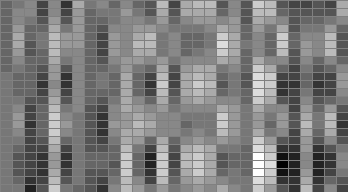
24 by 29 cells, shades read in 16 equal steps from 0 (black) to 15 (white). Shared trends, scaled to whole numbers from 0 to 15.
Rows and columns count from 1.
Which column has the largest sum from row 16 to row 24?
22
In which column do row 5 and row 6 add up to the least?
9
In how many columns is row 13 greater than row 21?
16
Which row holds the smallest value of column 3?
24
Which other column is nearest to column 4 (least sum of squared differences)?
27
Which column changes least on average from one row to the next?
1
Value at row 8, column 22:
10
